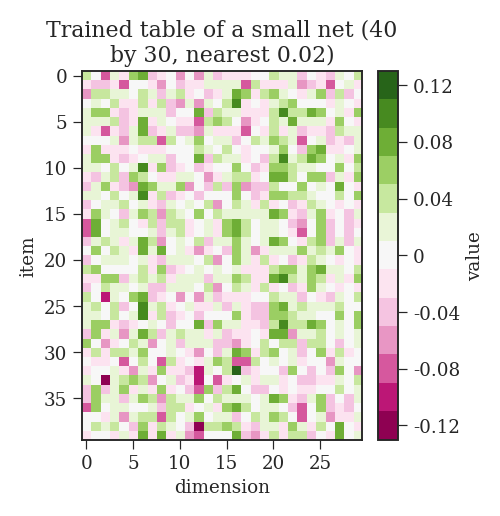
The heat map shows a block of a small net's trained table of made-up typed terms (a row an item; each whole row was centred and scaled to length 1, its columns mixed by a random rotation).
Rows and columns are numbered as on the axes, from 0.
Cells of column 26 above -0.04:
25
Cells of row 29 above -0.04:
22
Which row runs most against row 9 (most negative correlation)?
33
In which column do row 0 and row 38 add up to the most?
6
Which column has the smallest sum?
26
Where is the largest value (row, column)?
32, 16
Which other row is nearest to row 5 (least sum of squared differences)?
38
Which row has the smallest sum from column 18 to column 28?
1
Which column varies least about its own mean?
28
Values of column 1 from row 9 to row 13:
0.06 0.02 -0.04 0.02 0.02
